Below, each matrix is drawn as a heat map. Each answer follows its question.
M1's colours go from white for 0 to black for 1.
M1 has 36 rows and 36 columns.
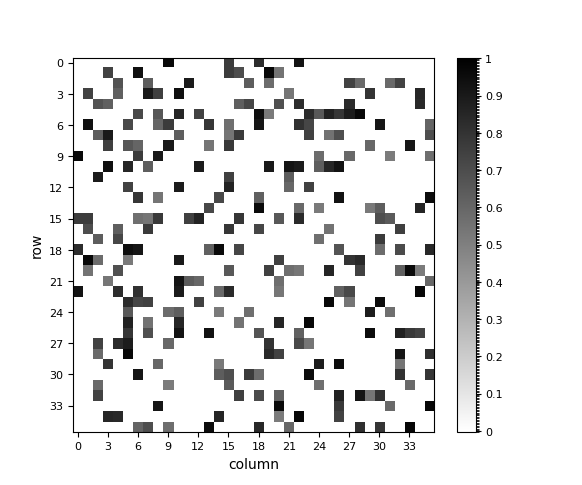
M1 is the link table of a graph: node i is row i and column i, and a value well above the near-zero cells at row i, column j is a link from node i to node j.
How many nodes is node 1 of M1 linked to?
6
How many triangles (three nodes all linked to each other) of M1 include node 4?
7
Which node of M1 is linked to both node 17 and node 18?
node 30
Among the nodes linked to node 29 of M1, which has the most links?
node 26
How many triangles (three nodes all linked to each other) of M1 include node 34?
6
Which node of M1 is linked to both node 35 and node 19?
node 28
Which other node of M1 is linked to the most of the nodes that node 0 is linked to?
node 6
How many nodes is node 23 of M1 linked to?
7
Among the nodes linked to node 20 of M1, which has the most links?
node 15
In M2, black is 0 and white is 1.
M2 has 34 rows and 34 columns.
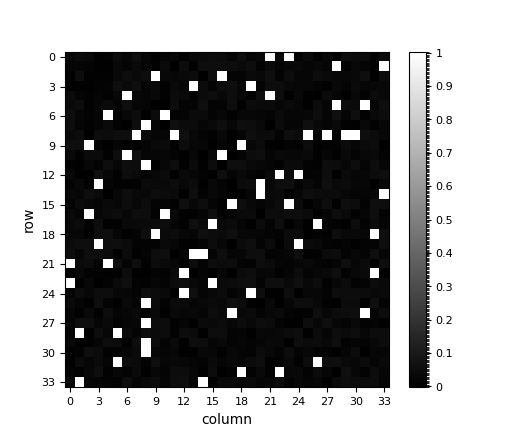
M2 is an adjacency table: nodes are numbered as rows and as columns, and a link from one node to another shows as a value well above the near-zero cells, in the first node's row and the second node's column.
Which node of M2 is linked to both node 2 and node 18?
node 9
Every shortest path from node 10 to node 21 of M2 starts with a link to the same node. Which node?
node 6
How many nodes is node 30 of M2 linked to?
1
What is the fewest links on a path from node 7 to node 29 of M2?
2
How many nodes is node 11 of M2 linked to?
1
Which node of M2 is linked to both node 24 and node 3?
node 19
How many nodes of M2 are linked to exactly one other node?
6
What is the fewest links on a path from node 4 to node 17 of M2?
5
